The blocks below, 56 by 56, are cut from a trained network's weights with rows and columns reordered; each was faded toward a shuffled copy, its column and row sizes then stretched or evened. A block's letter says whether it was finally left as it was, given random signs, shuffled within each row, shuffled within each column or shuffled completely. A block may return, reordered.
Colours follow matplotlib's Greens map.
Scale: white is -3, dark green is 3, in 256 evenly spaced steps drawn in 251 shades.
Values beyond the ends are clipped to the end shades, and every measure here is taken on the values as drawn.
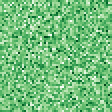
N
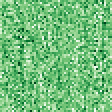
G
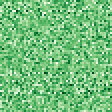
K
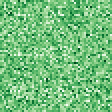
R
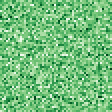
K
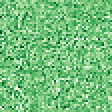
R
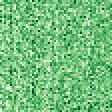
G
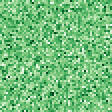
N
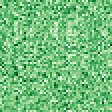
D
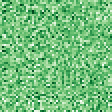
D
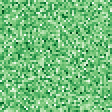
N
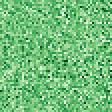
R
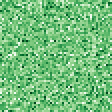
K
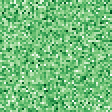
N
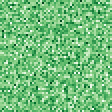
N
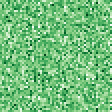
G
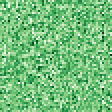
G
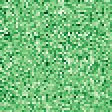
R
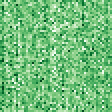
G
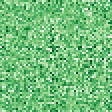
R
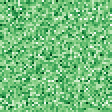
K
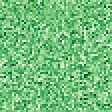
R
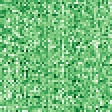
D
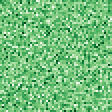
N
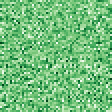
D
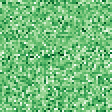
K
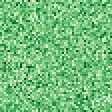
G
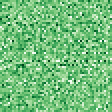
K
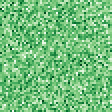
N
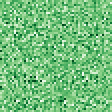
D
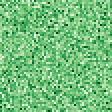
N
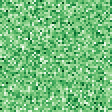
N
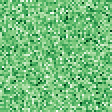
N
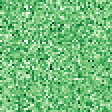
R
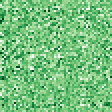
R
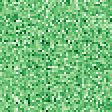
R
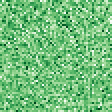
N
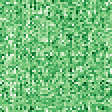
D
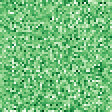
R
